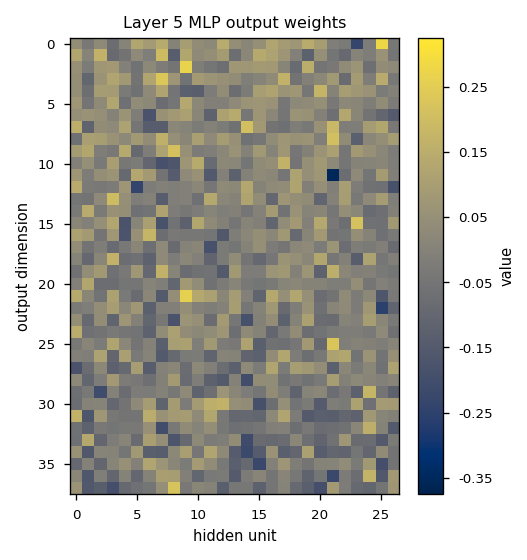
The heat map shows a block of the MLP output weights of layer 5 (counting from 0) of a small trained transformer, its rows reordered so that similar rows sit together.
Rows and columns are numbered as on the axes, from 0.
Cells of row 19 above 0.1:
2
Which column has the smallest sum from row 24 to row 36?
15
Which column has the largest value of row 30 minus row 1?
8
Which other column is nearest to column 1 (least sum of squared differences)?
13
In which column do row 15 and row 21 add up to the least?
7
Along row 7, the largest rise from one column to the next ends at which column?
14
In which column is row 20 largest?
1
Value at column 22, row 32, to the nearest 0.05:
-0.05
